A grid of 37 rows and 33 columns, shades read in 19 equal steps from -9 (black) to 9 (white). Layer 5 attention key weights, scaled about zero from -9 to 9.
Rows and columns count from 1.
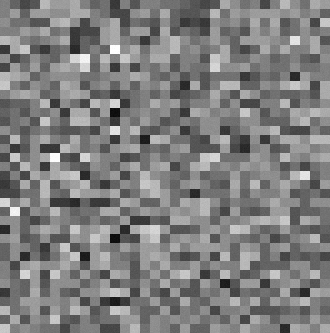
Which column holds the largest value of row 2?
22
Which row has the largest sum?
18
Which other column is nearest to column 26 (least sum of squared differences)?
28
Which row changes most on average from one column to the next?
31
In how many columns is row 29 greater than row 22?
12
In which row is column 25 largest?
13
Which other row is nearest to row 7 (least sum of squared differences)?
8
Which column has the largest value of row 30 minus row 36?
25
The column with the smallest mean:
19
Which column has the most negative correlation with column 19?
11
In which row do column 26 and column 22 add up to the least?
35
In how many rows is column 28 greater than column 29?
14
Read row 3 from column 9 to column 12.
-4 0 1 3
